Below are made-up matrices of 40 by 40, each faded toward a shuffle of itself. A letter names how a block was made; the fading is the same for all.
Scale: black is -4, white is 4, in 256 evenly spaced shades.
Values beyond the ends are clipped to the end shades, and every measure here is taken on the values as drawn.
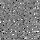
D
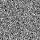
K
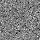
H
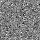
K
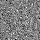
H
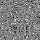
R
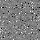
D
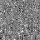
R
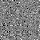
R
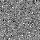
K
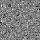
R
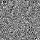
R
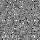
R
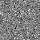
K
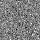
H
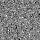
H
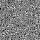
R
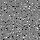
D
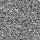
K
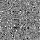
R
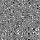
R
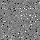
D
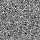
K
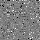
D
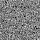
K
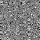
R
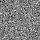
K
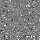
D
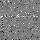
D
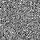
K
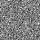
H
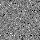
K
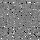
D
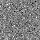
H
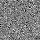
H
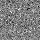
H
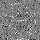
D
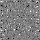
D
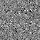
K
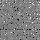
D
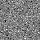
K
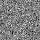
K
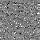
D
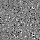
R
